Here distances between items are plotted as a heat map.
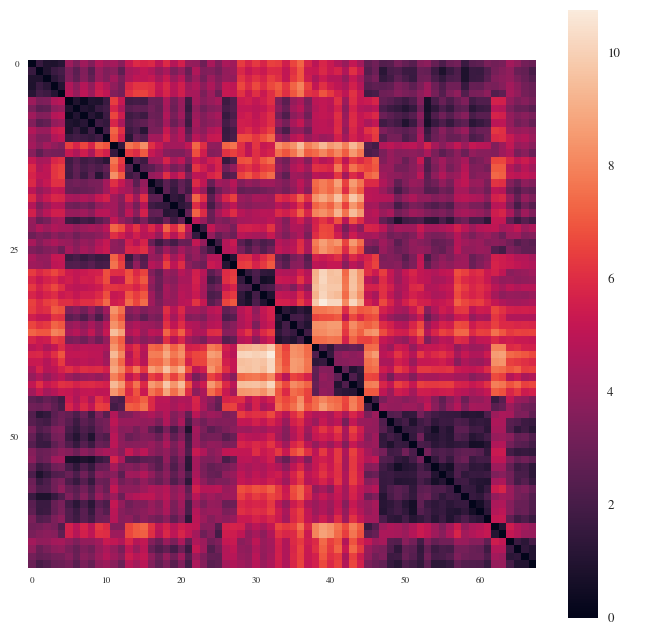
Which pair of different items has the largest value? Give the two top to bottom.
32, 39
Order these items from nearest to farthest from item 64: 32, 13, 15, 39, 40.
32, 15, 13, 40, 39
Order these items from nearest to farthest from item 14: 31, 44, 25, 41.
25, 31, 44, 41
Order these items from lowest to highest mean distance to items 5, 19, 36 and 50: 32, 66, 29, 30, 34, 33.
34, 33, 66, 30, 29, 32
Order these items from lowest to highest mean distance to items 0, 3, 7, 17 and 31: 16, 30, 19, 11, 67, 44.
67, 19, 16, 30, 11, 44
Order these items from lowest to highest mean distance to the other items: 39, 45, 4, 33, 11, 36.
4, 45, 33, 11, 36, 39
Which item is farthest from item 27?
11
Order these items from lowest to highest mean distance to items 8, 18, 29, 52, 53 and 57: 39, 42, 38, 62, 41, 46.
46, 62, 42, 38, 39, 41
